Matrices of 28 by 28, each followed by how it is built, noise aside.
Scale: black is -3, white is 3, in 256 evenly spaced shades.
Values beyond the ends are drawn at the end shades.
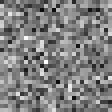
noise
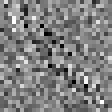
banded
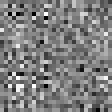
low rank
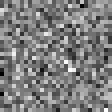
noise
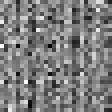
blocks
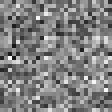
blocks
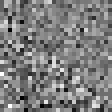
lower triangular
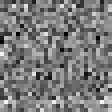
repeating columns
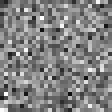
noise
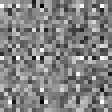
low rank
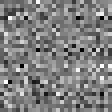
low rank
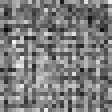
blocks
